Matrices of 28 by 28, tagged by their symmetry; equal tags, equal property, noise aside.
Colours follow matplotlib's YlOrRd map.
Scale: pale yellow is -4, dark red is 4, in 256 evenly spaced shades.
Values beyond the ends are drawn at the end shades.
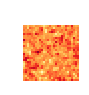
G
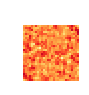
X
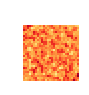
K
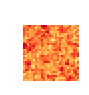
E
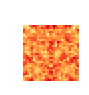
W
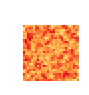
K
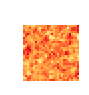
G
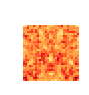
W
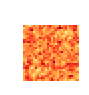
X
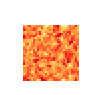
G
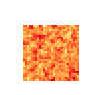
G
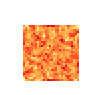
X
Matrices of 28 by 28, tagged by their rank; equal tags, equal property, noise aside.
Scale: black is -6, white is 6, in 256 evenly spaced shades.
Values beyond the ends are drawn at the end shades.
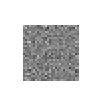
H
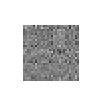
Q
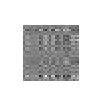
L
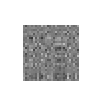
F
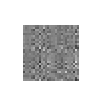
F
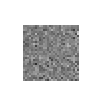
H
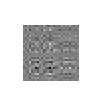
F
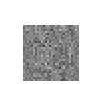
H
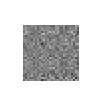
Q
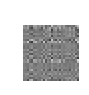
L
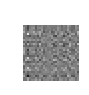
F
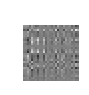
L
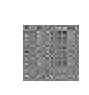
F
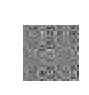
F
